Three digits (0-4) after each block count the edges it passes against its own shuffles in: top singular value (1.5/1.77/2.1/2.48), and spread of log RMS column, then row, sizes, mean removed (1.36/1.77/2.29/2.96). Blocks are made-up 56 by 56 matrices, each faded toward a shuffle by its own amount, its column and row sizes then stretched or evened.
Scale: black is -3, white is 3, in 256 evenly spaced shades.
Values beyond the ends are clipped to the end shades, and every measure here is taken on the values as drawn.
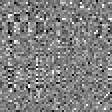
3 2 1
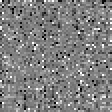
2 1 0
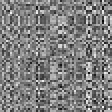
4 4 0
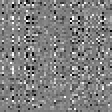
4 4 2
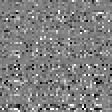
2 1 4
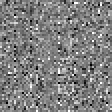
1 3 0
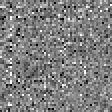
2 2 1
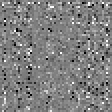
0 3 2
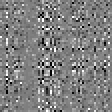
4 4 2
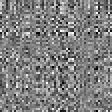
4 4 3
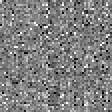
2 1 1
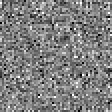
1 0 1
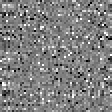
2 1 1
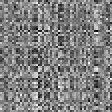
4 4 1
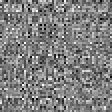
3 2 3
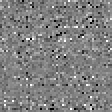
0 1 3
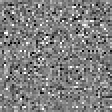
0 0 2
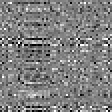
4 1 4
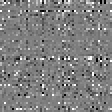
2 3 4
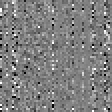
0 4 0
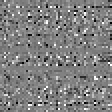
1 3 4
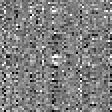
3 3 1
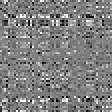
4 3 4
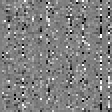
1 4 0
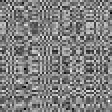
4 0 3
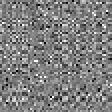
4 0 2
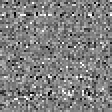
1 0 3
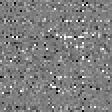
1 0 3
